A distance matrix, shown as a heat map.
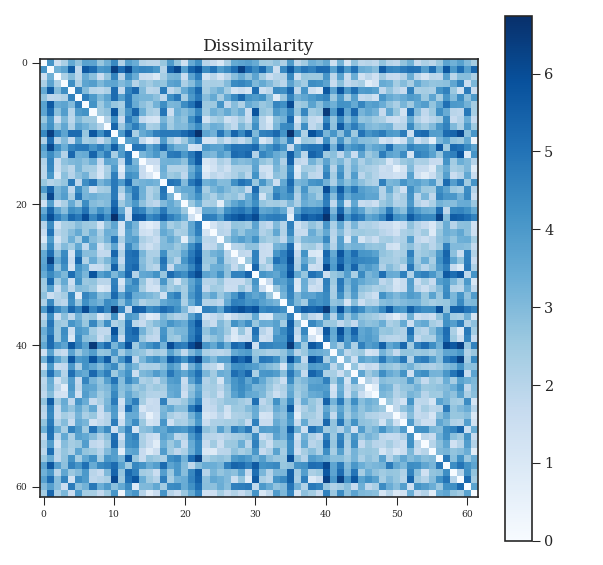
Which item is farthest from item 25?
10
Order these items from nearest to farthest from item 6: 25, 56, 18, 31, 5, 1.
31, 18, 56, 25, 5, 1
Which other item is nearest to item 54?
16
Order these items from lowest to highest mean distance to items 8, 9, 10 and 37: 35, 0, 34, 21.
0, 34, 21, 35
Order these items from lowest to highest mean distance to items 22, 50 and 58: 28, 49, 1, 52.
49, 28, 52, 1
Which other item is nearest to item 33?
5
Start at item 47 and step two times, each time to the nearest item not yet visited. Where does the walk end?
3
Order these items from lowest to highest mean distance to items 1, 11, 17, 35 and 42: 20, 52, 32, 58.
20, 32, 52, 58
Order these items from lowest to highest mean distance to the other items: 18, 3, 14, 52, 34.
14, 3, 34, 18, 52
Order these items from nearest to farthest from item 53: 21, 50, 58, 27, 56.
50, 27, 58, 56, 21
